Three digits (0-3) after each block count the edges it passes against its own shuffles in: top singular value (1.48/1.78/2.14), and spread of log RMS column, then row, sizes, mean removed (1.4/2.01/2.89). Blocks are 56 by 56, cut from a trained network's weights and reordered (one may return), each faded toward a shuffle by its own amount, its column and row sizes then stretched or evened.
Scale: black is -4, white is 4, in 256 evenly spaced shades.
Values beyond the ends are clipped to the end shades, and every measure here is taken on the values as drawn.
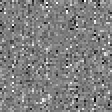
0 2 0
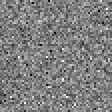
0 0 0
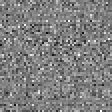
0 0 3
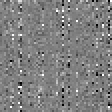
0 3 1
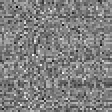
2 0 0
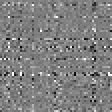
1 2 3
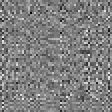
3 2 1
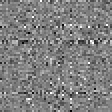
2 1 2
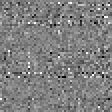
0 1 2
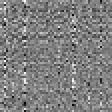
2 2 0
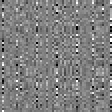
3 3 0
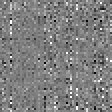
0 3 1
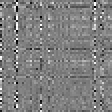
3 2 1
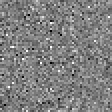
0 1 0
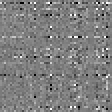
3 2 2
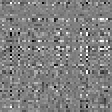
3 2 3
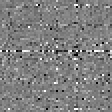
2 0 2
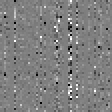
1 3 0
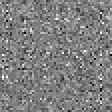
0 2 1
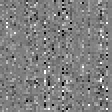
0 3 0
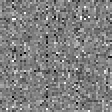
0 2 1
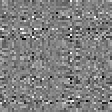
2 2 2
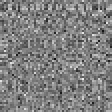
3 0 1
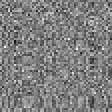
3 1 0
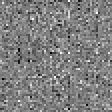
0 2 1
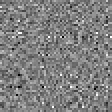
2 1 1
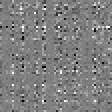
1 3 2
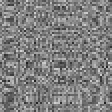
3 1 1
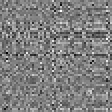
3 1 2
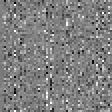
1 3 0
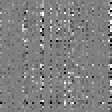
2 3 2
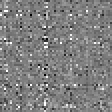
0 2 2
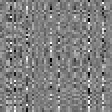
3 3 0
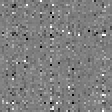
0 2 1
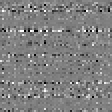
2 1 3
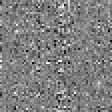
1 3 2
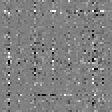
1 2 2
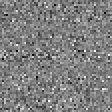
0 0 2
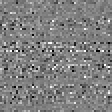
1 1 3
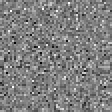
1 0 0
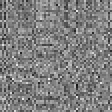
3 1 0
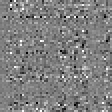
0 2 2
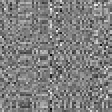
3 1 1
